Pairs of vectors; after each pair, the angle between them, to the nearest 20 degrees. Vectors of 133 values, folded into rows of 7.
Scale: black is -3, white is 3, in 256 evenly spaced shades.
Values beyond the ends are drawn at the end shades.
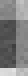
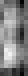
140 degrees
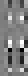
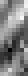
60 degrees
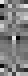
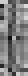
40 degrees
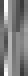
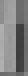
80 degrees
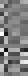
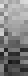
60 degrees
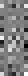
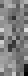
140 degrees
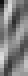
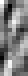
160 degrees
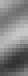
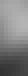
40 degrees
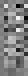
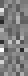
80 degrees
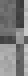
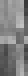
160 degrees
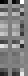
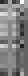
40 degrees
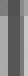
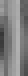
140 degrees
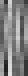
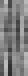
160 degrees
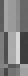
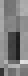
140 degrees
